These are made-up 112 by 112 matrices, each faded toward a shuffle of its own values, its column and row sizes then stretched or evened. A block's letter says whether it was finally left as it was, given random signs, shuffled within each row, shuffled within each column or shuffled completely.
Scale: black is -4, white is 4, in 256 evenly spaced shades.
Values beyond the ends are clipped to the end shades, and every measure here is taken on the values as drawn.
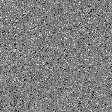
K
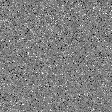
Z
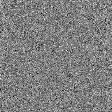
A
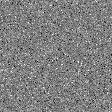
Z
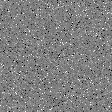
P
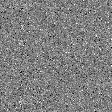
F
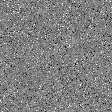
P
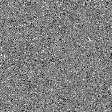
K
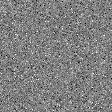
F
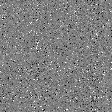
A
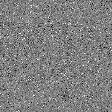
K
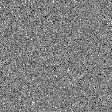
K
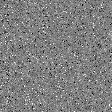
F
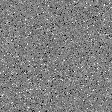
P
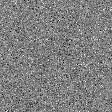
Z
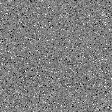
A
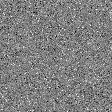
P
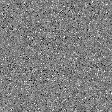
A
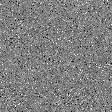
Z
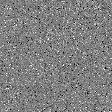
A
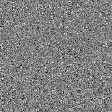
K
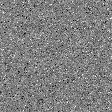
P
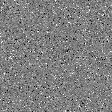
Z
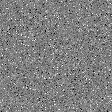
P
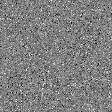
A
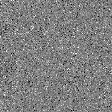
K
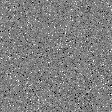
F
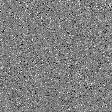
F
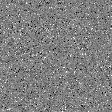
Z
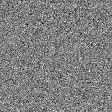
Z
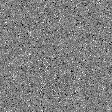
F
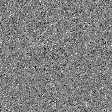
A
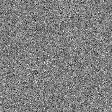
F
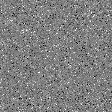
Z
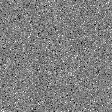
F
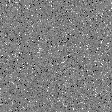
F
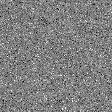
Z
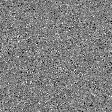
Z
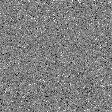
Z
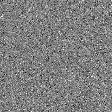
F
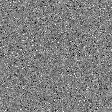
Z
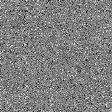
K
